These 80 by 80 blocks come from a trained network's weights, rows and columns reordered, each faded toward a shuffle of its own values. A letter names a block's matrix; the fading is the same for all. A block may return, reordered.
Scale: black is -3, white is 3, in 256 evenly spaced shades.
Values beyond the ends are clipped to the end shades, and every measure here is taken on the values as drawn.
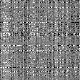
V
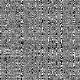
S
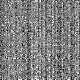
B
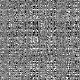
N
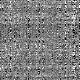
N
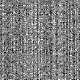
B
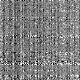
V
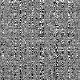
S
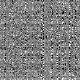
S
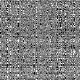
N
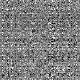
N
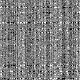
V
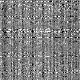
V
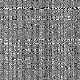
V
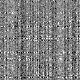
V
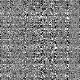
N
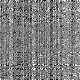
V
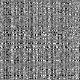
V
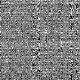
N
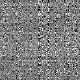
S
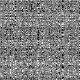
N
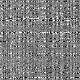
V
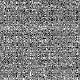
N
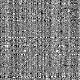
B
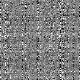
S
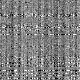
V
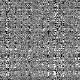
N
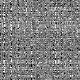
N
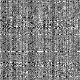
B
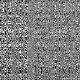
S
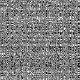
N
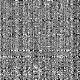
B
